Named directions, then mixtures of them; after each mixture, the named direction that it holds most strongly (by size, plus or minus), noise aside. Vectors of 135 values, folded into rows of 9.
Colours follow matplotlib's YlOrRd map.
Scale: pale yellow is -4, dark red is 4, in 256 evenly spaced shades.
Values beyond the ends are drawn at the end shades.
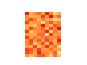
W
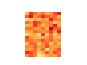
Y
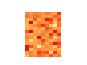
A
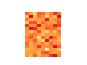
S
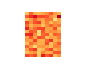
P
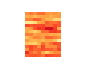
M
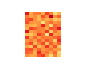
W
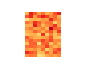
Y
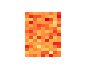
A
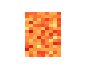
A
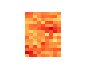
M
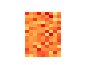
W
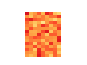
W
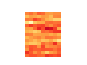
M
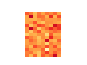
S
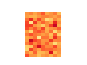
A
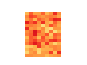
M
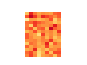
Y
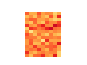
W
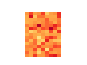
S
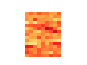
M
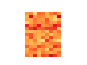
S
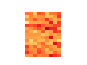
M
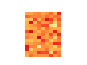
A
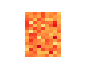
A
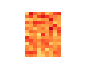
Y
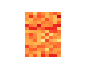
S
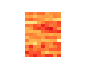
M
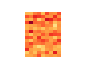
A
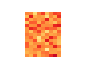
S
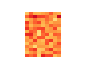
P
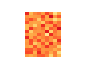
W
